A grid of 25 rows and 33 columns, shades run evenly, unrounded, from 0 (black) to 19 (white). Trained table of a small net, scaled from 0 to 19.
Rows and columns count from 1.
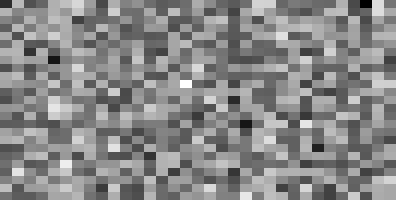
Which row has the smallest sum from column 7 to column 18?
3
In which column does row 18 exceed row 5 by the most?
2
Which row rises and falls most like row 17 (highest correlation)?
18
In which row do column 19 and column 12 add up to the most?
21
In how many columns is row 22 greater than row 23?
17
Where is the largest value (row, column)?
11, 16
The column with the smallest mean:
20
